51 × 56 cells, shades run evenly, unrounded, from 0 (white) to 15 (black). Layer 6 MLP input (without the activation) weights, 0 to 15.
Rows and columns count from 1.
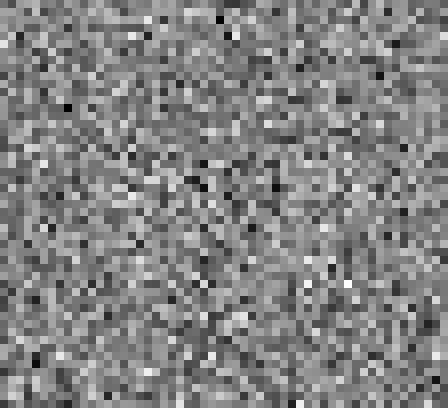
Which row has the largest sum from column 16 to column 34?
8
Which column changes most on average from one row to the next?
26
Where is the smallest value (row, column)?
36, 44
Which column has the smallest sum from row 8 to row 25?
42
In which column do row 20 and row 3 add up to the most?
28
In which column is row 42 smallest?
40
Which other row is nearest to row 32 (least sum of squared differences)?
1
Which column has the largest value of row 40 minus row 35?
41
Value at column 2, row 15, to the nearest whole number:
9
